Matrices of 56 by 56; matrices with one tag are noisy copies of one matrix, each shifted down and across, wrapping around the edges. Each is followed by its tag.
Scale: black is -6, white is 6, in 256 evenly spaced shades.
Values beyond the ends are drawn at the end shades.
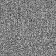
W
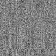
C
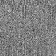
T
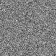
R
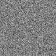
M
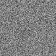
M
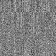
C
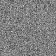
W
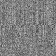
C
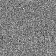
W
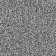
W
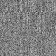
C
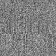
T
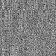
C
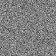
M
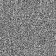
W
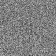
W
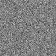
M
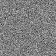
M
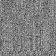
C
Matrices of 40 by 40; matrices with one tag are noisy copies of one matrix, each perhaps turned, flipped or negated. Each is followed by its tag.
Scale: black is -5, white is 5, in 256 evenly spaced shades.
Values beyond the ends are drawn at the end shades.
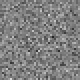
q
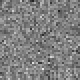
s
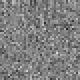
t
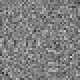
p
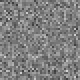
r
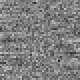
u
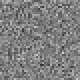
p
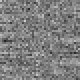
u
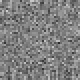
s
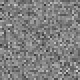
r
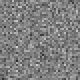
p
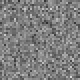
r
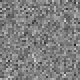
r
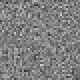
p
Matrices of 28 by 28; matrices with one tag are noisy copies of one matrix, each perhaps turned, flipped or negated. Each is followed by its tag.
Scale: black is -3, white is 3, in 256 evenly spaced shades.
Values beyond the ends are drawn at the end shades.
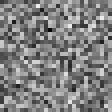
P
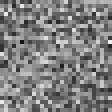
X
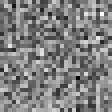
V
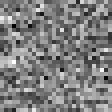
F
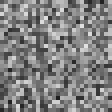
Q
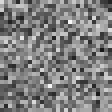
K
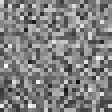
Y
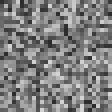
Q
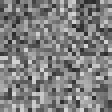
K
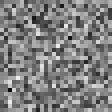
P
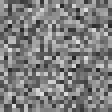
P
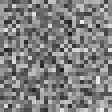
Y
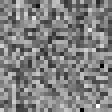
V
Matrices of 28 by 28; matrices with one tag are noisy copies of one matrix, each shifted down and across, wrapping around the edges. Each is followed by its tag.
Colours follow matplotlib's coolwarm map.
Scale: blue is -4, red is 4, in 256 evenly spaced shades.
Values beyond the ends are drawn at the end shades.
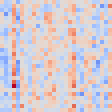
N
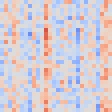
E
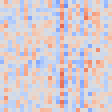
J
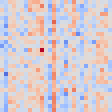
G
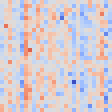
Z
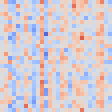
N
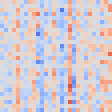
N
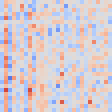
J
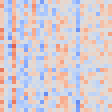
G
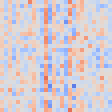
J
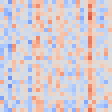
E
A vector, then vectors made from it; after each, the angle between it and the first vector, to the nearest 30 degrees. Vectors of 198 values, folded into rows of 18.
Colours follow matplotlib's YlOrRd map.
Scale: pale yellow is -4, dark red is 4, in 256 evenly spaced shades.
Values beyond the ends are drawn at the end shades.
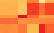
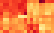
150 degrees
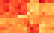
150 degrees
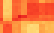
60 degrees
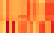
60 degrees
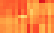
150 degrees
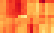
150 degrees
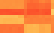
90 degrees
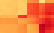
30 degrees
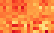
120 degrees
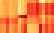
30 degrees
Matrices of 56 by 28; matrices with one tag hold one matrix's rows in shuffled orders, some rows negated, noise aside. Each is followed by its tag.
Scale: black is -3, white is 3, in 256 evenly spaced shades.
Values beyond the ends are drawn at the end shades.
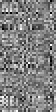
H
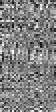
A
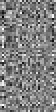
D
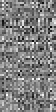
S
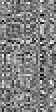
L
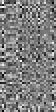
D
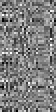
H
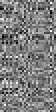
H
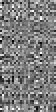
A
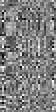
D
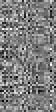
H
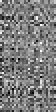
A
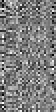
D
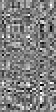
L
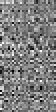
A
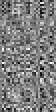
L
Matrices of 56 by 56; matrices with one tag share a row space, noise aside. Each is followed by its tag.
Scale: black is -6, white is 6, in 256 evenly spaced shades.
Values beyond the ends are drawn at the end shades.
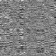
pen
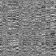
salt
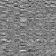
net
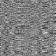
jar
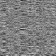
net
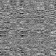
pen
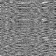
jar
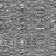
pen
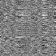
jar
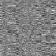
salt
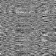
jar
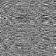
jar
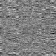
salt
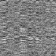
net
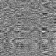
jar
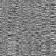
salt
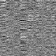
net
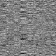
net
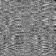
jar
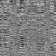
pen
